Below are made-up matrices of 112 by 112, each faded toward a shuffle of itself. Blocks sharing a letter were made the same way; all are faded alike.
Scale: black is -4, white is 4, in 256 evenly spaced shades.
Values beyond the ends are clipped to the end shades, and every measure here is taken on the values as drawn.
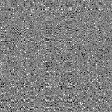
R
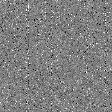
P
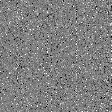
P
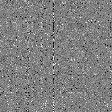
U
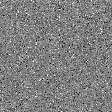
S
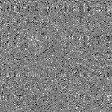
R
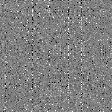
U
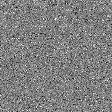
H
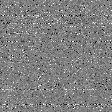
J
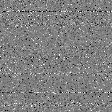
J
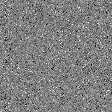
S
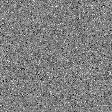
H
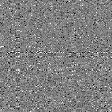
R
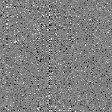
U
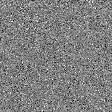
H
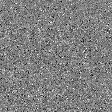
H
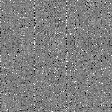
U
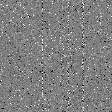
P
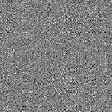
R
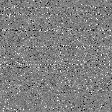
J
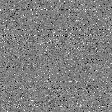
J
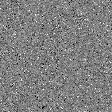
S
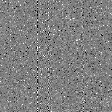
U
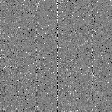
U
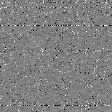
J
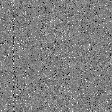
P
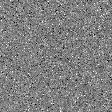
S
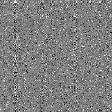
U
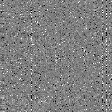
U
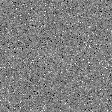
S
